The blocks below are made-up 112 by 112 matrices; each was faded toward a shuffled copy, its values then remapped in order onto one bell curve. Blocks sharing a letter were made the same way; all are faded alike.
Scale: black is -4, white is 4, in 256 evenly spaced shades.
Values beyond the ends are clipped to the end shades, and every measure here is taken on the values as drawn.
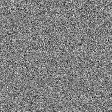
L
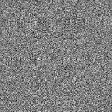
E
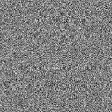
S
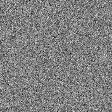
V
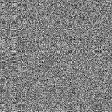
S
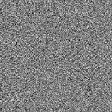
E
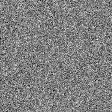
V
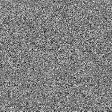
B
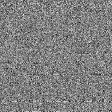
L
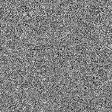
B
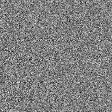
B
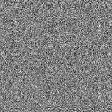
S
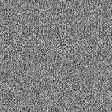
E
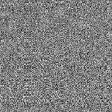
E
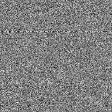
B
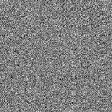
S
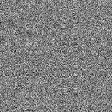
E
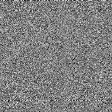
B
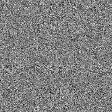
B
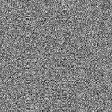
S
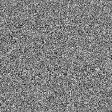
L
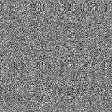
S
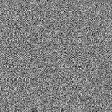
S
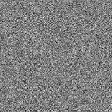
S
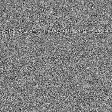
L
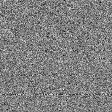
L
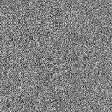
E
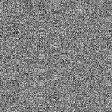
E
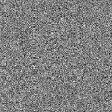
S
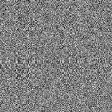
S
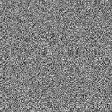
E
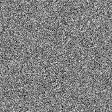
V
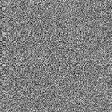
S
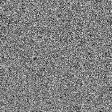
B
